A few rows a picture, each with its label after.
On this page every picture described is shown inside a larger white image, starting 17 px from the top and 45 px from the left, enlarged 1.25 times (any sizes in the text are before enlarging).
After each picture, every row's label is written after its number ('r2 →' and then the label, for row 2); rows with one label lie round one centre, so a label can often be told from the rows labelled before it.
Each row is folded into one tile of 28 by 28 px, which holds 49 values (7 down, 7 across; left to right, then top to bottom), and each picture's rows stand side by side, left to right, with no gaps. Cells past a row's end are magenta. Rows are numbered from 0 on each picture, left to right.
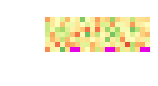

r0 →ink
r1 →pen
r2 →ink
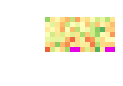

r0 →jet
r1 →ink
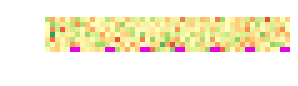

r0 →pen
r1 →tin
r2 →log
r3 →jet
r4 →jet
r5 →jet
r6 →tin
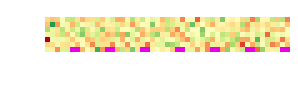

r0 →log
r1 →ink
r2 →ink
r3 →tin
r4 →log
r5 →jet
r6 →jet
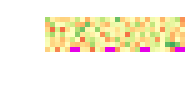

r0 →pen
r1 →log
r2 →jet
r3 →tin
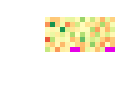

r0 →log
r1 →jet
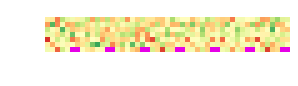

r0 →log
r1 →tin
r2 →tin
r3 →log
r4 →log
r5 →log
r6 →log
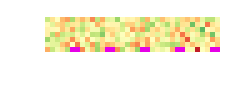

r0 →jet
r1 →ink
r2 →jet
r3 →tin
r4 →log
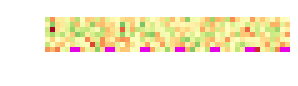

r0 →pen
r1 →ink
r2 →pen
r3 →ink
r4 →jet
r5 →tin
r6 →ink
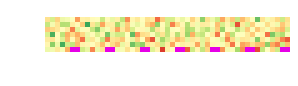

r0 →tin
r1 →log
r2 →tin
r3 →log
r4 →ink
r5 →ink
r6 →jet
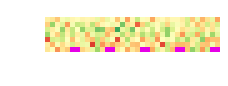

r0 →log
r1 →ink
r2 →log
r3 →ink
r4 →jet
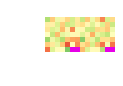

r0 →jet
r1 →jet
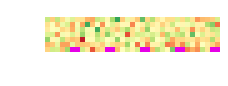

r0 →jet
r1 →log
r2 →jet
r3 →jet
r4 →pen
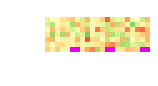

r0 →pen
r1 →pen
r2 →tin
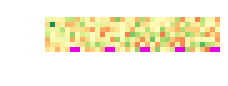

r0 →log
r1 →tin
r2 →jet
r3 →jet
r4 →tin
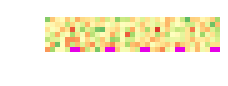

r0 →jet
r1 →ink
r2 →jet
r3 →pen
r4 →pen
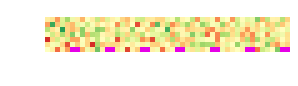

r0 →log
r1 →ink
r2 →log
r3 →log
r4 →tin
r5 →tin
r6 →jet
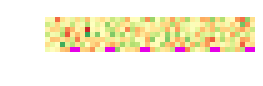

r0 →tin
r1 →pen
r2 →tin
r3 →jet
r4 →jet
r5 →jet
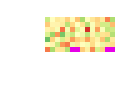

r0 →jet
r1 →pen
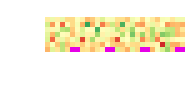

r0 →ink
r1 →log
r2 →log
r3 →ink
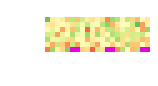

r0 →jet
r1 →pen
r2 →jet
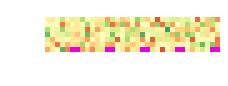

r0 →ink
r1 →pen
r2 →log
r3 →log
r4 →tin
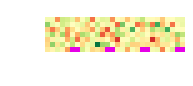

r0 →tin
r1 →tin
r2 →log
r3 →log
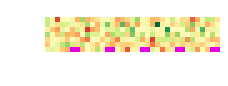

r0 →tin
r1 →pen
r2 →log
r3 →log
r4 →log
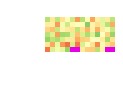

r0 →jet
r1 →pen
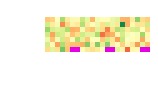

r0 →ink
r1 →tin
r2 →log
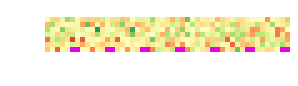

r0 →log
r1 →log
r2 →log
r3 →jet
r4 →jet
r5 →ink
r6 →tin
